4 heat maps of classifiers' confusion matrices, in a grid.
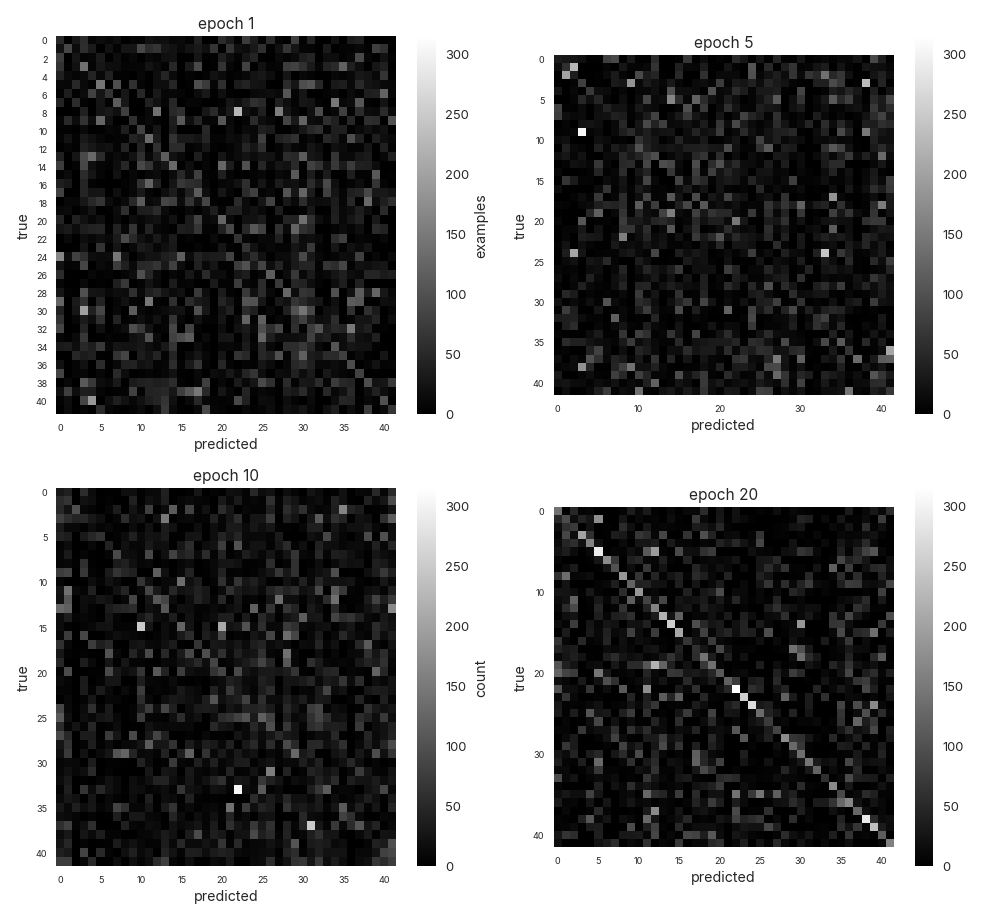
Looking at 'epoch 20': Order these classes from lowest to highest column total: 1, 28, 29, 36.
28, 29, 1, 36
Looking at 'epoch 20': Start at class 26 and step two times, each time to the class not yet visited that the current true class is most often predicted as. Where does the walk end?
12
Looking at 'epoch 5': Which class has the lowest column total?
31
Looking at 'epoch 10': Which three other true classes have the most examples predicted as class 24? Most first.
13, 38, 37
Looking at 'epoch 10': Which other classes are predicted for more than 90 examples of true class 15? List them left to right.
10, 20, 23
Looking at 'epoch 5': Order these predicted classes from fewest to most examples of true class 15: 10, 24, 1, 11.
10, 24, 1, 11
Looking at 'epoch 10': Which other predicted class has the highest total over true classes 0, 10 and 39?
15
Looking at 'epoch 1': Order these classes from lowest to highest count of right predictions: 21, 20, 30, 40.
21, 40, 20, 30
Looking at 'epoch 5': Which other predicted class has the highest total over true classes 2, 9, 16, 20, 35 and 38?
3
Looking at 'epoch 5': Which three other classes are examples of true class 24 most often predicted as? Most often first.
33, 2, 12
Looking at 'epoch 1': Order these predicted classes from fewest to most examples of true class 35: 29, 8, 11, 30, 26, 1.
1, 11, 26, 29, 8, 30
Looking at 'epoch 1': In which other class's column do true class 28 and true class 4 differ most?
39
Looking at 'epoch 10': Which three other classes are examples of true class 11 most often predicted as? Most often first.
1, 34, 32
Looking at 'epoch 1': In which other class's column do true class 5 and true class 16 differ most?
11
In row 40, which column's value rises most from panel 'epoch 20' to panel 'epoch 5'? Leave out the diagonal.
30
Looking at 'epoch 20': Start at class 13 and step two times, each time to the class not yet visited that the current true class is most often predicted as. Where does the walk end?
39
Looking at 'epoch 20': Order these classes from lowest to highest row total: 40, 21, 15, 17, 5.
17, 21, 40, 15, 5
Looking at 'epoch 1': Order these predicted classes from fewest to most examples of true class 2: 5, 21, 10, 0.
10, 21, 5, 0
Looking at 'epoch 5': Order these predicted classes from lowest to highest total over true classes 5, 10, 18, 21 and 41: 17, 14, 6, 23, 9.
23, 9, 6, 17, 14
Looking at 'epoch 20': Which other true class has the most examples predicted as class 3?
27
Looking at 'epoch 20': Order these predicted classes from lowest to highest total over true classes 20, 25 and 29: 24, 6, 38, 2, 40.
24, 6, 40, 2, 38
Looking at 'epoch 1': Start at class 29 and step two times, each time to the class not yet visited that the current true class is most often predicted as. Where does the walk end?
36
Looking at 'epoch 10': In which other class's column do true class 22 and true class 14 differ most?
30
